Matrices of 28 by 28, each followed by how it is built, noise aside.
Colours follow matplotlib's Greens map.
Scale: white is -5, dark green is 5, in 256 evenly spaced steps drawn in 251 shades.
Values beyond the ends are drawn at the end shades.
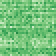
blocks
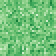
blocks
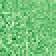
lower triangular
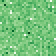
sparse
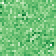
block diagonal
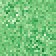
block diagonal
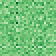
low rank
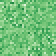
block diagonal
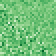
lower triangular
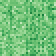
blocks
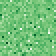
sparse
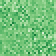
block diagonal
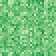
blocks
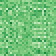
low rank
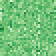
uneven columns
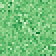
block diagonal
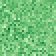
lower triangular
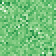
block diagonal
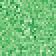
block diagonal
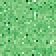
sparse
